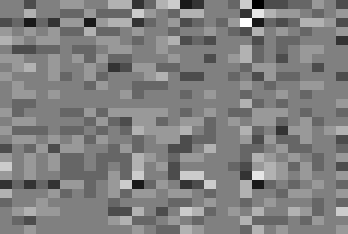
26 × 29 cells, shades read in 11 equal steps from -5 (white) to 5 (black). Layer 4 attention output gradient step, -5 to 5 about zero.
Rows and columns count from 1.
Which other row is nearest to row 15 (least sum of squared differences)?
22
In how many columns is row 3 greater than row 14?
16
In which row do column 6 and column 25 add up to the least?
24
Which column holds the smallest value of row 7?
21
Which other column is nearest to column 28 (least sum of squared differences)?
19
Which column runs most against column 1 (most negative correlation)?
6
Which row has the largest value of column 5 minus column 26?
3
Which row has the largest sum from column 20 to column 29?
1
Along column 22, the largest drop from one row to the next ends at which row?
2
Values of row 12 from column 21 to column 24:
-2 1 0 1
